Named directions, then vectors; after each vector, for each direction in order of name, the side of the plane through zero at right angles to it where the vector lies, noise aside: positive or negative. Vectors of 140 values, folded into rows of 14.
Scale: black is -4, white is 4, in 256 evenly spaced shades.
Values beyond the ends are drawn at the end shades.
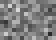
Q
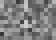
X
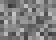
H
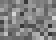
positive, positive, negative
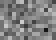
positive, negative, negative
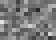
negative, negative, positive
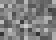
negative, positive, positive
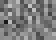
negative, positive, negative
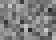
negative, positive, positive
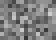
positive, negative, negative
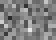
negative, negative, negative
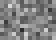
negative, positive, positive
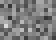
positive, negative, negative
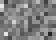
positive, positive, positive
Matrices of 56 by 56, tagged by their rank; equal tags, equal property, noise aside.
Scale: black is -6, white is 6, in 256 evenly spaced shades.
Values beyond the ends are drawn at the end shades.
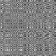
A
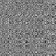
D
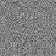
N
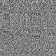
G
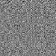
G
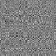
N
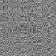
N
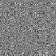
N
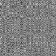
N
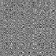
N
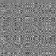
D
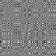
A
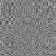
D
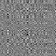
D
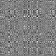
A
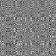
A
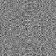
N
